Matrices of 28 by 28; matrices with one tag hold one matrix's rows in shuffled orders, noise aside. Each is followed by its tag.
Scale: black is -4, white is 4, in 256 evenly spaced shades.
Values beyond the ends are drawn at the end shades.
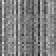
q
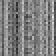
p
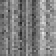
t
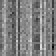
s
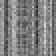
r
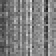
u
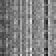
u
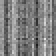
r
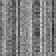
s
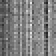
u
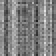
r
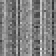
s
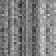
t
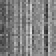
u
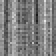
r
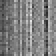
u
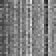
u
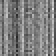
p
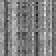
r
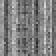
r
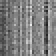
u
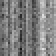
t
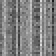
s
